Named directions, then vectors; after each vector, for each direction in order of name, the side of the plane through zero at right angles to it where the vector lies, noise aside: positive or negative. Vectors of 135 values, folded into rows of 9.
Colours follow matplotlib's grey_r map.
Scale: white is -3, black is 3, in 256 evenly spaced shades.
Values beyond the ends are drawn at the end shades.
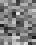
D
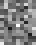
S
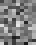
negative, positive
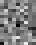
positive, negative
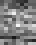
negative, positive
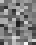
positive, negative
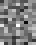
negative, positive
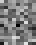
positive, negative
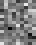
positive, positive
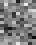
positive, positive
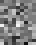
negative, positive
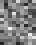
negative, negative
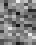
negative, negative
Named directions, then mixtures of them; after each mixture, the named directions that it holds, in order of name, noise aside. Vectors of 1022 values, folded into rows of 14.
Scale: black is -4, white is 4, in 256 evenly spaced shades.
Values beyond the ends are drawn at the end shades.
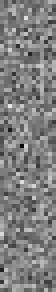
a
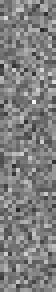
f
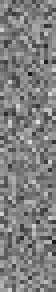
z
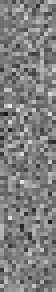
a, f, z.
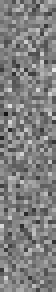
a, f, z.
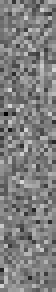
a, f, z.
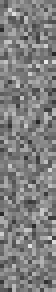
a, z.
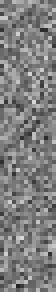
a, f, z.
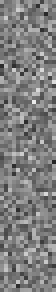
f.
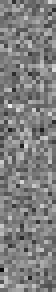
a, z.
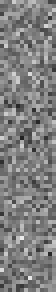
a, f, z.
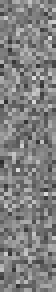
a, f.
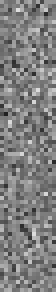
f, z.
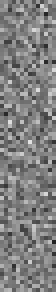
f, z.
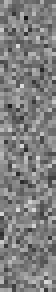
a, f, z.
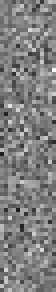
a, f, z.
